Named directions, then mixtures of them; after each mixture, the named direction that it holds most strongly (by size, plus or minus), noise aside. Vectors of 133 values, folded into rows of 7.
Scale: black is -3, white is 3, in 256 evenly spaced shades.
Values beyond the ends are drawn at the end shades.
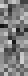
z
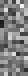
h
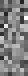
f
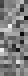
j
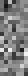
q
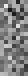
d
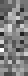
j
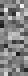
h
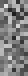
d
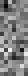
q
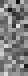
d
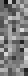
q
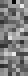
h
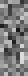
z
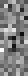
j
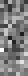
z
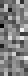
h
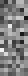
j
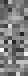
q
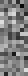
h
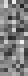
q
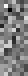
d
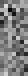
d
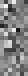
z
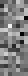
j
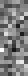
j
